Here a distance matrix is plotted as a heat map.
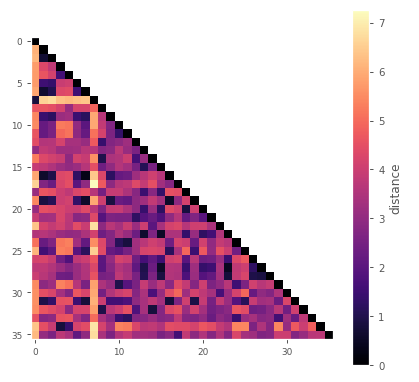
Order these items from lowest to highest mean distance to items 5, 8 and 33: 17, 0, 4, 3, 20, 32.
32, 20, 17, 4, 3, 0
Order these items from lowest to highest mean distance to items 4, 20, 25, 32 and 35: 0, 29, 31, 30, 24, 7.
31, 30, 29, 24, 0, 7
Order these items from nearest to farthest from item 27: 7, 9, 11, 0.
9, 11, 0, 7
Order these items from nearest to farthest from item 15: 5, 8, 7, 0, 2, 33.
8, 33, 5, 2, 0, 7
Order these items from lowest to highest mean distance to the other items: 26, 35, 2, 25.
26, 2, 35, 25
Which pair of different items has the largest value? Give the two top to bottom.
7, 17
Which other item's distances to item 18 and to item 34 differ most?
20
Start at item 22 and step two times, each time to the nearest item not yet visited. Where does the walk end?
14
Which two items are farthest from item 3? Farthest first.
7, 0
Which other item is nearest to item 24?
11
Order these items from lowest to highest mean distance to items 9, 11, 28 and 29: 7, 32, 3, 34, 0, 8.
8, 32, 3, 34, 0, 7
